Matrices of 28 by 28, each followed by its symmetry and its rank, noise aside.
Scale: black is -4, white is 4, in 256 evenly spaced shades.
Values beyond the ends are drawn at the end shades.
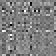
antisymmetric, rank four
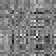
symmetric, rank three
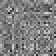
symmetric, rank four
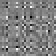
no symmetry, rank two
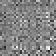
symmetric, rank four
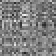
no symmetry, rank three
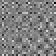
no symmetry, rank three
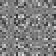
no symmetry, rank three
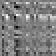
antisymmetric, rank two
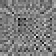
symmetric, rank four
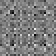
symmetric, rank two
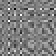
no symmetry, rank two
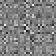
no symmetry, rank three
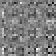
no symmetry, rank three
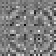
symmetric, rank three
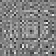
symmetric, rank three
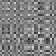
no symmetry, rank two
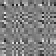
antisymmetric, rank two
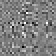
antisymmetric, rank four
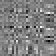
no symmetry, rank three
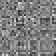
no symmetry, rank four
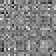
symmetric, rank four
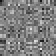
no symmetry, rank four
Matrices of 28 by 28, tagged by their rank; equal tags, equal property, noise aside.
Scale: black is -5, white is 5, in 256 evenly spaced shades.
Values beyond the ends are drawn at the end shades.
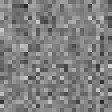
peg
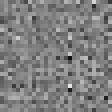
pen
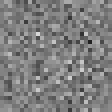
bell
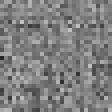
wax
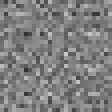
pen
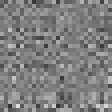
peg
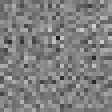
bell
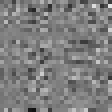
pen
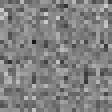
pen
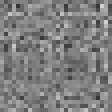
bell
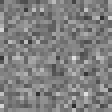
bell
